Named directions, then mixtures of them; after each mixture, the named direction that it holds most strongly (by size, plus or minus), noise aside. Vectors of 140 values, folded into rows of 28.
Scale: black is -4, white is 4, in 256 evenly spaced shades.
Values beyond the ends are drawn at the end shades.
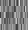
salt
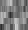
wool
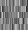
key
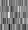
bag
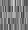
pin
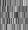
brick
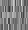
pin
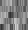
wool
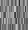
salt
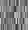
salt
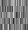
pin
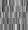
key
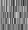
brick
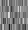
bag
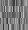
pin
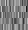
key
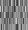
salt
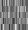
bag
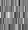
salt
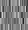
key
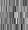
brick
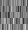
bag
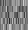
brick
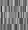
key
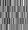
brick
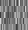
salt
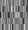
key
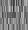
pin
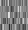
bag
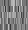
pin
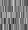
pin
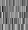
key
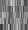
pin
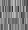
pin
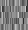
key
